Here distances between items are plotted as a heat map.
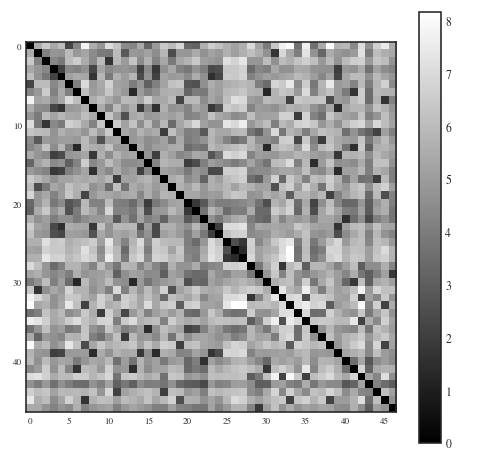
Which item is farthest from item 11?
31
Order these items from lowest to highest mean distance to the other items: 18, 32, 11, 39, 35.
39, 11, 18, 32, 35
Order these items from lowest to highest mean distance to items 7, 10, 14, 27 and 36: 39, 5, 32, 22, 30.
39, 22, 30, 5, 32
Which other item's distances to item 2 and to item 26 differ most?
27
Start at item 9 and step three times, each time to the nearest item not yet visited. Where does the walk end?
37
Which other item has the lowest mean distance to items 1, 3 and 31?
18
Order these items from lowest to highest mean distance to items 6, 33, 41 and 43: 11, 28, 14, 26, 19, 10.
19, 11, 14, 28, 10, 26
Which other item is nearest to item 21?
20
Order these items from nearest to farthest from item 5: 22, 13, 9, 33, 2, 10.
13, 22, 9, 2, 10, 33
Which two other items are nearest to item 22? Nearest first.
40, 43
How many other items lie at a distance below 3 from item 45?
4
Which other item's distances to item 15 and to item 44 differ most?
36
